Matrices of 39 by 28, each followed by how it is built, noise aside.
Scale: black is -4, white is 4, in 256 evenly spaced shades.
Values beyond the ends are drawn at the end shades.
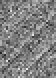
Hankel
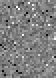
sparse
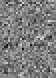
low rank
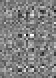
low rank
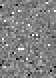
sparse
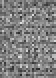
blocks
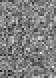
blocks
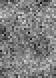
smooth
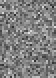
noise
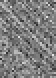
Toeplitz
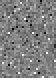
sparse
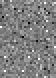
sparse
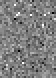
sparse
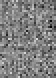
blocks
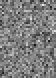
noise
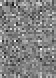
low rank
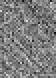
Toeplitz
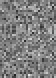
blocks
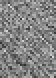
Toeplitz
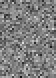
noise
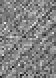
Hankel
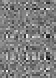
low rank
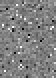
sparse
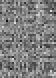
blocks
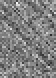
Toeplitz
